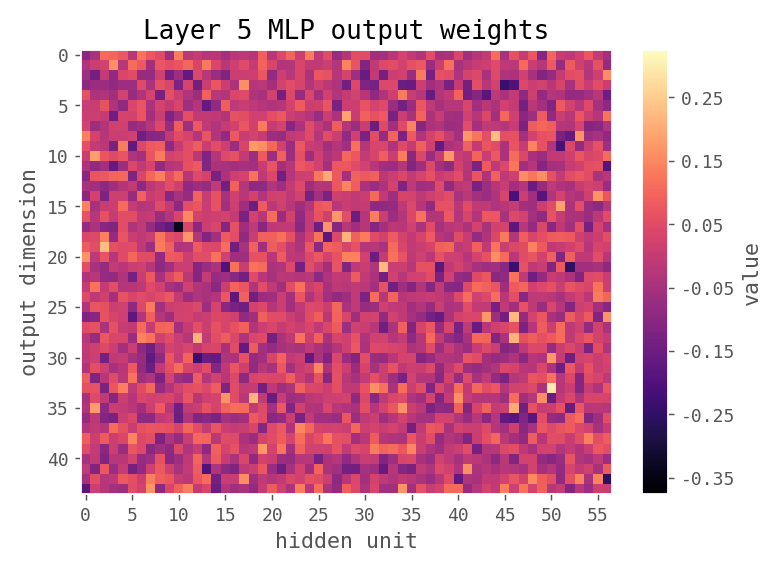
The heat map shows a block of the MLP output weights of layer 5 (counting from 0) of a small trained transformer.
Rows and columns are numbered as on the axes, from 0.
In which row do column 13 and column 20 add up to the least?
41
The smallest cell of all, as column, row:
10, 17
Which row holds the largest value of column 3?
1
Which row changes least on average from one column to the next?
37
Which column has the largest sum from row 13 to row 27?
27
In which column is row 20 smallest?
31
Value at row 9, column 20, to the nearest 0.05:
0.1
